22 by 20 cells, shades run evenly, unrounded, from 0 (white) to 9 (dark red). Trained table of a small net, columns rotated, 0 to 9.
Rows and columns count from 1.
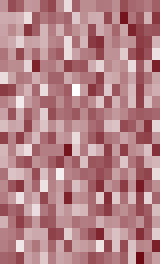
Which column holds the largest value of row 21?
20
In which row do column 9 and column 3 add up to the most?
16
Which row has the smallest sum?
11
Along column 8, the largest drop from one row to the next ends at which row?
15
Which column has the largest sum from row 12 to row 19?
18
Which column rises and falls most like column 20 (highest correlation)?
9
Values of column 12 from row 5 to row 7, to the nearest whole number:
5 3 5
